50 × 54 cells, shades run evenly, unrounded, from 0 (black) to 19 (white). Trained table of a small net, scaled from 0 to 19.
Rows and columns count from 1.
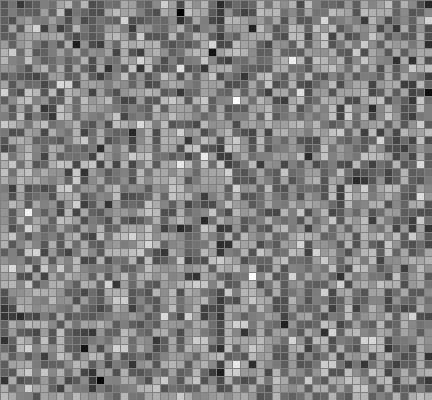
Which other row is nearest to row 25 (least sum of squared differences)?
28
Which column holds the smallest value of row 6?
10
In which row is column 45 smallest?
23
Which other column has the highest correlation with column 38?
18
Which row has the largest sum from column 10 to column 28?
50
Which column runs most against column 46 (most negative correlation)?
29
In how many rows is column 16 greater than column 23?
26
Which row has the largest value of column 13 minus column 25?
35
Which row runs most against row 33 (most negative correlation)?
38
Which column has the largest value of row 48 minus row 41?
36
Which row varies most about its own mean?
21
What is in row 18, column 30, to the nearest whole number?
15
